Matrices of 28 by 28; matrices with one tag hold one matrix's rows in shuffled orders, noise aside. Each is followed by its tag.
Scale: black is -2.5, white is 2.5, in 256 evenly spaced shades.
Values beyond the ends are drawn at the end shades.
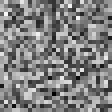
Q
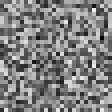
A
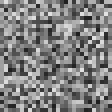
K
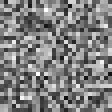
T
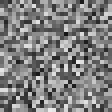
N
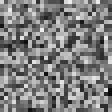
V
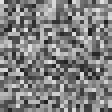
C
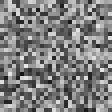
T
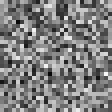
N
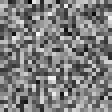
N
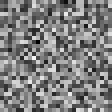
N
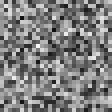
K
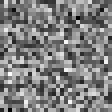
V
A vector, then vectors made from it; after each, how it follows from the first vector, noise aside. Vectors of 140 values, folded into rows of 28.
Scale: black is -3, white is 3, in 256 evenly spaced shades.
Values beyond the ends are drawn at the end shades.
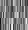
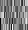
sign-scrambled.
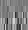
wrapped around, negated, partly zeroed.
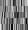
negated.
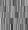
negated, shrunk.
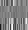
partly zeroed.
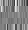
reversed, partly zeroed.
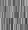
negated, shrunk.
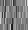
negated, partly zeroed.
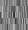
wrapped around, negated, shrunk.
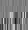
reversed, partly zeroed.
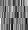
negated.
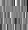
reversed, partly zeroed.
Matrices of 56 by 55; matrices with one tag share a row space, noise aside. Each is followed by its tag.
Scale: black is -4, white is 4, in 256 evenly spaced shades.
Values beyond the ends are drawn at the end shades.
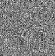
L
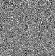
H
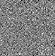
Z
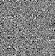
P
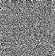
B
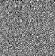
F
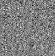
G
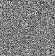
H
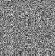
H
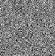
F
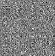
G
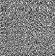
B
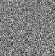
H
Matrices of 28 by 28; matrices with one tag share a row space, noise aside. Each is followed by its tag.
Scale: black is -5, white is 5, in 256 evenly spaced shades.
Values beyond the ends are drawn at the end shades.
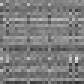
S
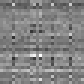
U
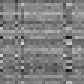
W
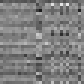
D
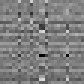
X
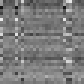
W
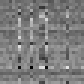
X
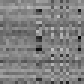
D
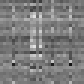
U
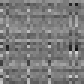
S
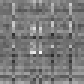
U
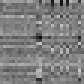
D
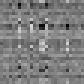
X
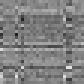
W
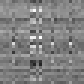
U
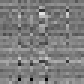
X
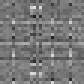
U
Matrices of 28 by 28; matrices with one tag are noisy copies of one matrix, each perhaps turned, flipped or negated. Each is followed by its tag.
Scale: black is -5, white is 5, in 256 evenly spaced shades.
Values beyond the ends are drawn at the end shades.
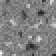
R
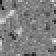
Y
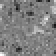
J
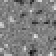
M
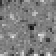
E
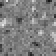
M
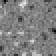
M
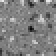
E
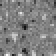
E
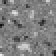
R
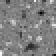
R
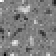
R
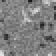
J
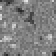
J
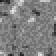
Y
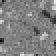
Y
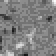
J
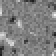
Y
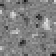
R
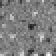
E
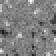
M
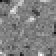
Y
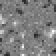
M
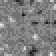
M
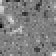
J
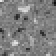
R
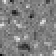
R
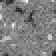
J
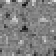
E
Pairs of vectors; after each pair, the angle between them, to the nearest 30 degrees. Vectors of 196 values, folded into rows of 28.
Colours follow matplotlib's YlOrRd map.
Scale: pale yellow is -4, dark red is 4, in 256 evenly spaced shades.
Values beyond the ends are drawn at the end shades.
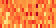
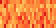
90 degrees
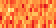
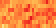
120 degrees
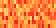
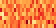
120 degrees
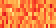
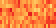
150 degrees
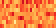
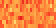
30 degrees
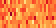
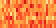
150 degrees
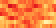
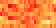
30 degrees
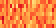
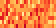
60 degrees
